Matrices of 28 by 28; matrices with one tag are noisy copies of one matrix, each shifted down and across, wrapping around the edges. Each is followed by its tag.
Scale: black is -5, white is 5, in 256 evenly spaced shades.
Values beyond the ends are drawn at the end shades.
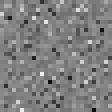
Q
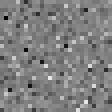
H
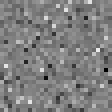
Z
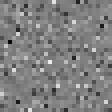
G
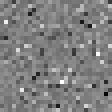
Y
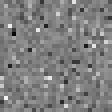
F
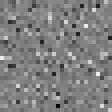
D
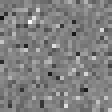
Y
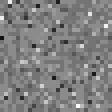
H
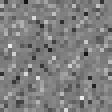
Q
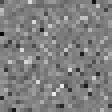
H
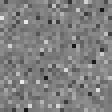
G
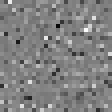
Y
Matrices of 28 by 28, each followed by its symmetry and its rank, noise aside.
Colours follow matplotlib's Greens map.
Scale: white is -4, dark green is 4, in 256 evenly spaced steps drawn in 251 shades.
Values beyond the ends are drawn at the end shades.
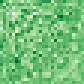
symmetric, rank six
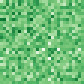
symmetric, rank five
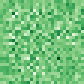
symmetric, rank six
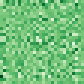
no symmetry, rank five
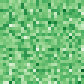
no symmetry, rank five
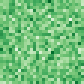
symmetric, rank seven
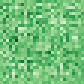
no symmetry, rank seven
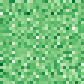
no symmetry, rank six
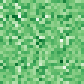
no symmetry, rank five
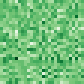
no symmetry, rank five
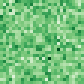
symmetric, rank six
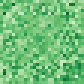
symmetric, rank six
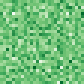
no symmetry, rank six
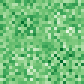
symmetric, rank seven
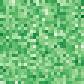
no symmetry, rank five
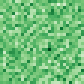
symmetric, rank seven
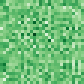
no symmetry, rank six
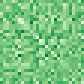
symmetric, rank five
